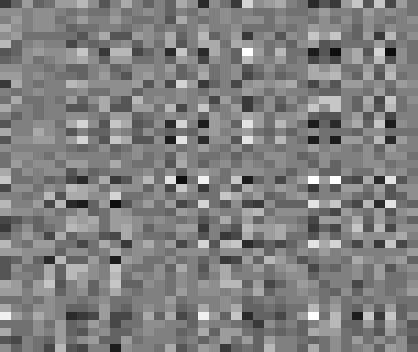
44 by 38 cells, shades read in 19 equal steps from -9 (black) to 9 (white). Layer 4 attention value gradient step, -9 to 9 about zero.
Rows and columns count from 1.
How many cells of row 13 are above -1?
22
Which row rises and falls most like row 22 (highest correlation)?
6
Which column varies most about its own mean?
29
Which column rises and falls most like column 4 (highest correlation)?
1
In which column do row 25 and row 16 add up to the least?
36
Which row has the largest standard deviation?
23
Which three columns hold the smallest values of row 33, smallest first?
11, 5, 21
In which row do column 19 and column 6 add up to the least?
16
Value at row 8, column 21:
0
